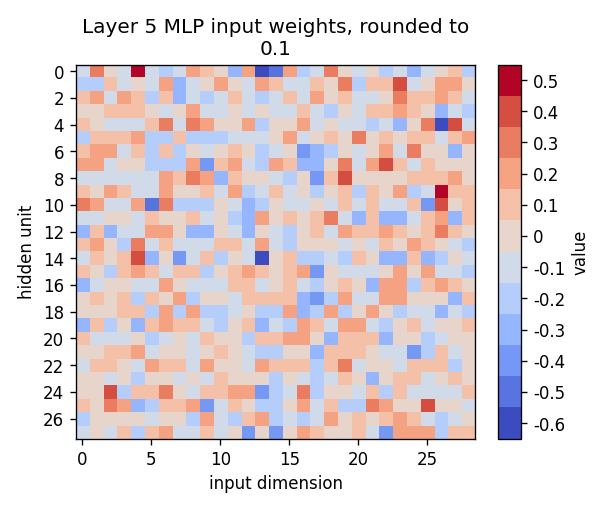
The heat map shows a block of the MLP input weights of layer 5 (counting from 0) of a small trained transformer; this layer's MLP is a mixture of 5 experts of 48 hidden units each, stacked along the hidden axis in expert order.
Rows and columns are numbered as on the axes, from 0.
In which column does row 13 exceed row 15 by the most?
17
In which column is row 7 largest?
22
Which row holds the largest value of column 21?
25
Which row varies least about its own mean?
23
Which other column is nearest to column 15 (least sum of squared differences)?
3
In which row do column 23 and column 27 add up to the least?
11
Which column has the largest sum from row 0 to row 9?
19
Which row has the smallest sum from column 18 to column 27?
14
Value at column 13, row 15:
0.1
